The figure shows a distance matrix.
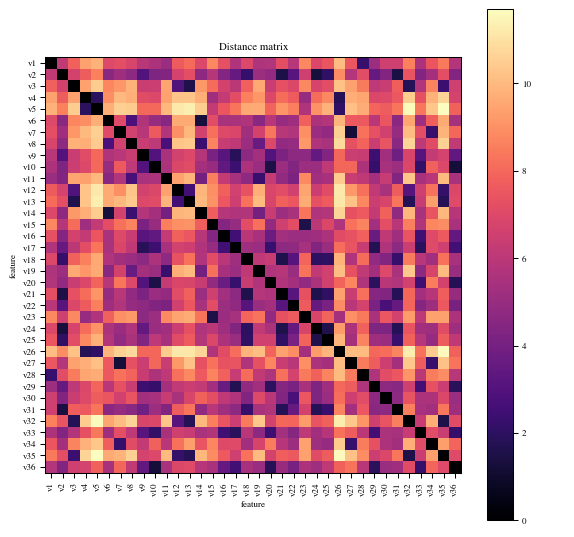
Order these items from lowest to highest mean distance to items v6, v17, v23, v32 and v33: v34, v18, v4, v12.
v18, v12, v4, v34
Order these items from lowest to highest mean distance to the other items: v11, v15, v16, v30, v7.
v16, v30, v11, v15, v7
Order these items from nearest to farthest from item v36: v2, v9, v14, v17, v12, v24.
v17, v9, v2, v24, v14, v12
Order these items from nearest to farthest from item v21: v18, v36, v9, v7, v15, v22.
v18, v22, v9, v36, v7, v15
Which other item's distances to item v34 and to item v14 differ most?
v6
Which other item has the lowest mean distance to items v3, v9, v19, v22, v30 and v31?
v2
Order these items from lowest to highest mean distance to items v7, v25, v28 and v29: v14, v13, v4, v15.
v14, v15, v13, v4
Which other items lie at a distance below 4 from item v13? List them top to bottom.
v3, v12, v32, v35
